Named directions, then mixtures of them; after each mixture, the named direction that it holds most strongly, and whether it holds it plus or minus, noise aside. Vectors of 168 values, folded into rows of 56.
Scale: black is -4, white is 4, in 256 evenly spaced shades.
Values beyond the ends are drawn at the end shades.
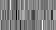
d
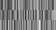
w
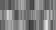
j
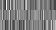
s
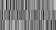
s, minus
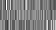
s, plus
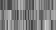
j, plus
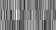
d, minus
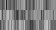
j, plus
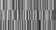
w, minus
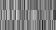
d, minus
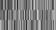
w, plus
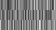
w, plus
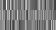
s, plus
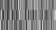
w, plus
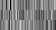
s, minus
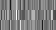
d, minus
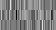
d, plus
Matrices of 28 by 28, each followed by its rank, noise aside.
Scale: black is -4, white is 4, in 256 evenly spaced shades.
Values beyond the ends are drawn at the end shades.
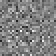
four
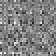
four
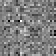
four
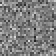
eight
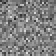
eight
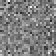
eight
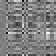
two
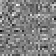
six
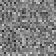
eight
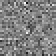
eight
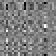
three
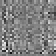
three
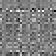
three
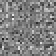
six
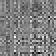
three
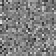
eight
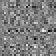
four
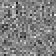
eight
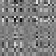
two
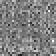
six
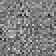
eight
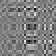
two
